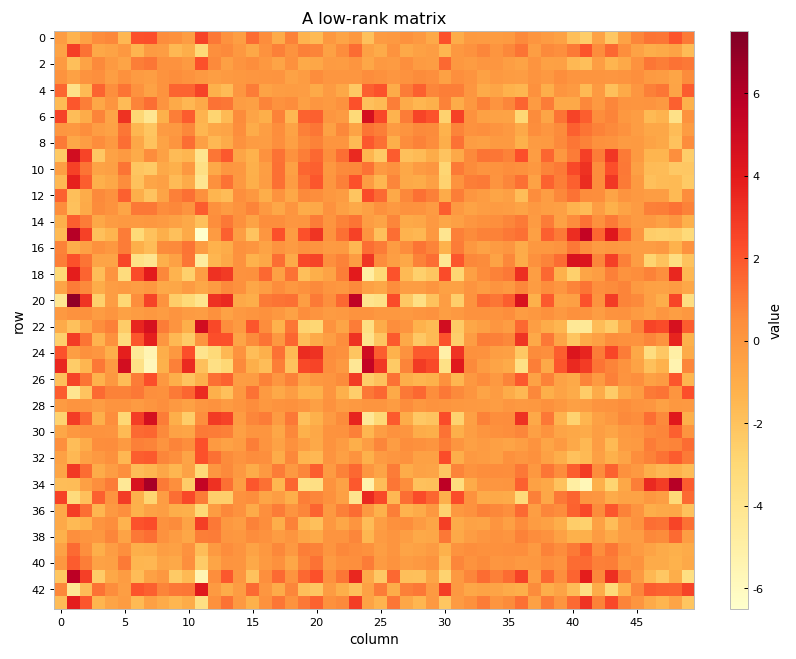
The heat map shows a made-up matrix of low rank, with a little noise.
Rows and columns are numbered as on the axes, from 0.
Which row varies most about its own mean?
34
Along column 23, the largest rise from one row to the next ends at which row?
26
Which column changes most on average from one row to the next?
1
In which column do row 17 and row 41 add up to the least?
11
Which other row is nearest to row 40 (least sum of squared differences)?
39
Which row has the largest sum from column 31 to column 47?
15
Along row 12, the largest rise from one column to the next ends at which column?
24
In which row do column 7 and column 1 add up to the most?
20
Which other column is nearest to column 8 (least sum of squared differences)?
4
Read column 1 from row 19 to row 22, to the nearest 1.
1 7 0 -2
